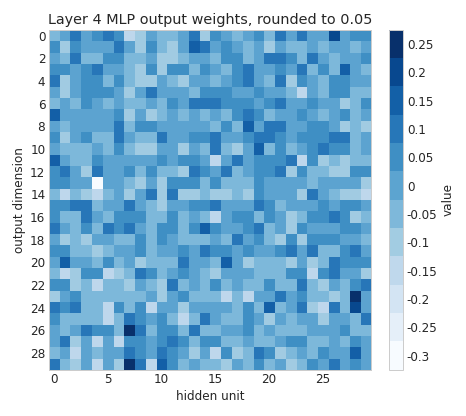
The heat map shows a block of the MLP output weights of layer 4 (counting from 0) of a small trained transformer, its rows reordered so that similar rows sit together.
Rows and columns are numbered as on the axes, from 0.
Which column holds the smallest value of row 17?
22
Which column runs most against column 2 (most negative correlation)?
11
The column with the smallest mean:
4
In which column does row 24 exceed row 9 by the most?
28
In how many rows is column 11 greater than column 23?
11
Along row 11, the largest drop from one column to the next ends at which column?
23
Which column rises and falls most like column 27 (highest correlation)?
3
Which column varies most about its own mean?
7
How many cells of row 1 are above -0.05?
20
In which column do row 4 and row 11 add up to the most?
0
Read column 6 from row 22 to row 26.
-0.05 -0.05 0.05 -0.05 -0.05
